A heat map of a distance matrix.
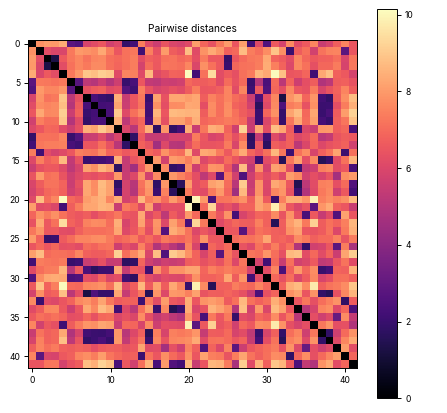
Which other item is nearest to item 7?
32
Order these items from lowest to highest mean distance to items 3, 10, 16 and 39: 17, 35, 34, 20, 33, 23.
35, 34, 17, 33, 23, 20
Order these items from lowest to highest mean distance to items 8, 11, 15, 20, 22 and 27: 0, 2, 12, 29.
29, 12, 0, 2
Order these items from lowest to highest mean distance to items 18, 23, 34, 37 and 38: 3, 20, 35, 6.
35, 6, 20, 3
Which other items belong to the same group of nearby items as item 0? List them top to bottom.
5, 6, 12, 13, 28, 30
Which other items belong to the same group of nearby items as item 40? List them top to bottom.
1, 14, 33
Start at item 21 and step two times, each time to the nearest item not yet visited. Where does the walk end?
36
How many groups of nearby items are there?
9
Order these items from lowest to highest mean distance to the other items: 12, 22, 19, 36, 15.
12, 15, 19, 22, 36
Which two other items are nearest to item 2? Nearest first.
3, 25
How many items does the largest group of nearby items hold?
9
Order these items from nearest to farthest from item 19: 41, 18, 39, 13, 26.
18, 41, 26, 13, 39
